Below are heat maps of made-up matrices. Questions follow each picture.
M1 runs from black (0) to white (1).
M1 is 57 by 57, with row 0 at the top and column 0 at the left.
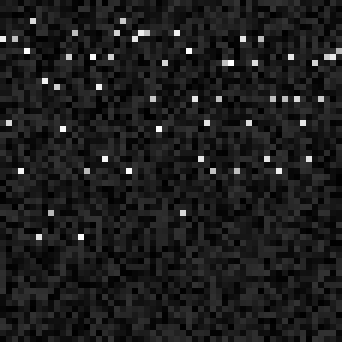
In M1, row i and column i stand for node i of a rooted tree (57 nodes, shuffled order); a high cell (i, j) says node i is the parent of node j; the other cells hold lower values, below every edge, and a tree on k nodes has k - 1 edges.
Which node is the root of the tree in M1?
28
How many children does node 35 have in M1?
2
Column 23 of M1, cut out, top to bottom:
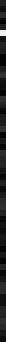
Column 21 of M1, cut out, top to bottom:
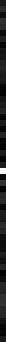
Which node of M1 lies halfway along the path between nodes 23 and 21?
3
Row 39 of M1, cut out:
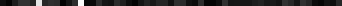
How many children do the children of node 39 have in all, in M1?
6
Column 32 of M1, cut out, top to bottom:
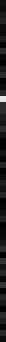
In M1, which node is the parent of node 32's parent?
14
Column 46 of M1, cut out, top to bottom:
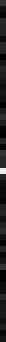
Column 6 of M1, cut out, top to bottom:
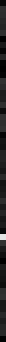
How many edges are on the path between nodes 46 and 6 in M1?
3
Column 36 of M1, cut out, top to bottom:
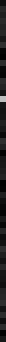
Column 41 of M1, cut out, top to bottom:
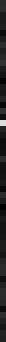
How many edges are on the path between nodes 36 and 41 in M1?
6
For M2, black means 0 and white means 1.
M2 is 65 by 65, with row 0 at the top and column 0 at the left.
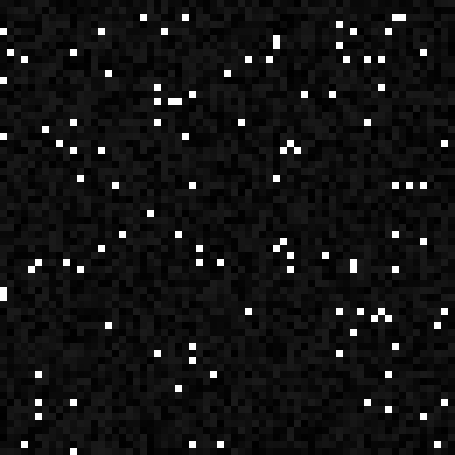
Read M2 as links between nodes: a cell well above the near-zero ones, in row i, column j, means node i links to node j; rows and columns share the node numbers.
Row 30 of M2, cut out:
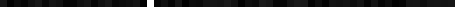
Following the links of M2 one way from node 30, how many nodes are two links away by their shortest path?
4
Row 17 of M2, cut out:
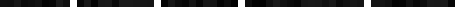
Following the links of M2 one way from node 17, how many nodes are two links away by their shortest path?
4
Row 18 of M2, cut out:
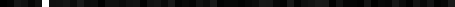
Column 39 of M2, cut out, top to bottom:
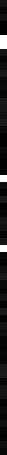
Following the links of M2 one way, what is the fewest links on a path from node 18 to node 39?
2
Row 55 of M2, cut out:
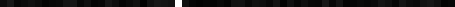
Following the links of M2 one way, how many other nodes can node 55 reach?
4
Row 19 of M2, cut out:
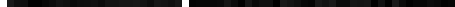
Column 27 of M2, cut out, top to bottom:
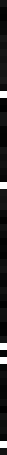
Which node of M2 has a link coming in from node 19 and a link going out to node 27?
node 26
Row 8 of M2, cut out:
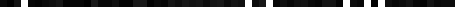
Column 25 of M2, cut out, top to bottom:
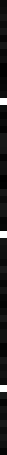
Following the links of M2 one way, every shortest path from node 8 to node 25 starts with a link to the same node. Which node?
node 35
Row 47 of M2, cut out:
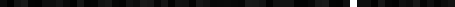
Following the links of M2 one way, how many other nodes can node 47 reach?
3
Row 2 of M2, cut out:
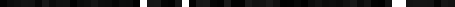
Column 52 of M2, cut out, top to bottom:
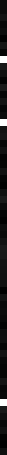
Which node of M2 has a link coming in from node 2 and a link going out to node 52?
node 57
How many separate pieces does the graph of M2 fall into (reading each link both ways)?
3
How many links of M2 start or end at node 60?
4
